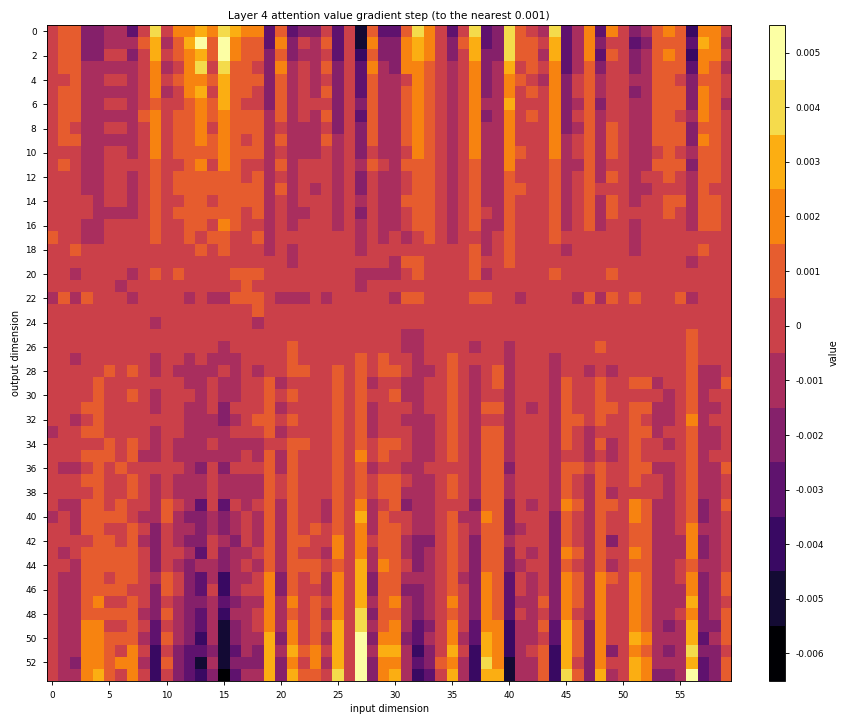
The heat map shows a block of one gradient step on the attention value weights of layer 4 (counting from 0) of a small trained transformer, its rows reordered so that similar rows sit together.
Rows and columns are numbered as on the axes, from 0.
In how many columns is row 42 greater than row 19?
18
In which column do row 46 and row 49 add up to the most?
27
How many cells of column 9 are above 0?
19
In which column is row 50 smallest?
15
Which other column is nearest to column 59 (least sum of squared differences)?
10
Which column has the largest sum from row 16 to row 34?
56
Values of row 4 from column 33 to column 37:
0.001 0 -0.001 0 0.002
